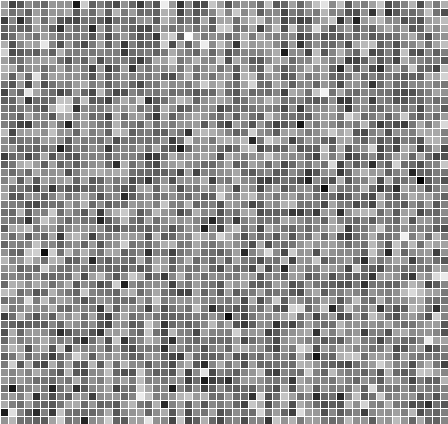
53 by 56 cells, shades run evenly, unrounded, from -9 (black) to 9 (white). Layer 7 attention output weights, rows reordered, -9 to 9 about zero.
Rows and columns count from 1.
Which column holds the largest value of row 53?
19
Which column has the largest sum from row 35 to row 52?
38
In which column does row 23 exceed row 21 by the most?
47
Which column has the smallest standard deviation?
17
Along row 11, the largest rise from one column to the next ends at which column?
5
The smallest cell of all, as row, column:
23, 53
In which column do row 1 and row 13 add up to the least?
10
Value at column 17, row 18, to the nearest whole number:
-1
